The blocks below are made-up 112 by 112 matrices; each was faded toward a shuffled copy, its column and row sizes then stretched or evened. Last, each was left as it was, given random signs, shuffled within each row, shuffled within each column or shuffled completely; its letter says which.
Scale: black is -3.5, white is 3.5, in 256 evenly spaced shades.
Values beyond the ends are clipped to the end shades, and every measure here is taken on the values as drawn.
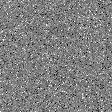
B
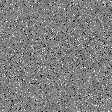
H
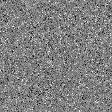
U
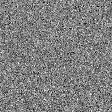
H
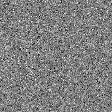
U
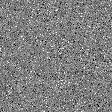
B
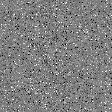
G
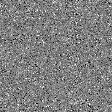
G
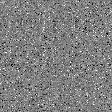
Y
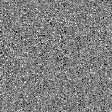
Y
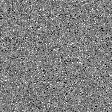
H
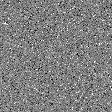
B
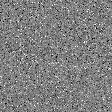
B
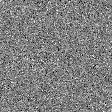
B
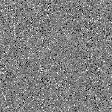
Y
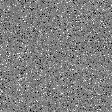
U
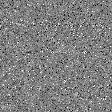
H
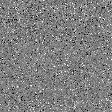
G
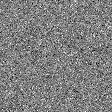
B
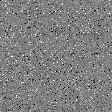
Y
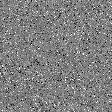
H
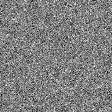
U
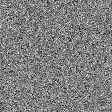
B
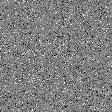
U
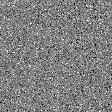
G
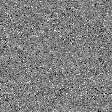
H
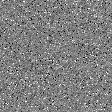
H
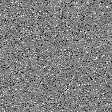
H
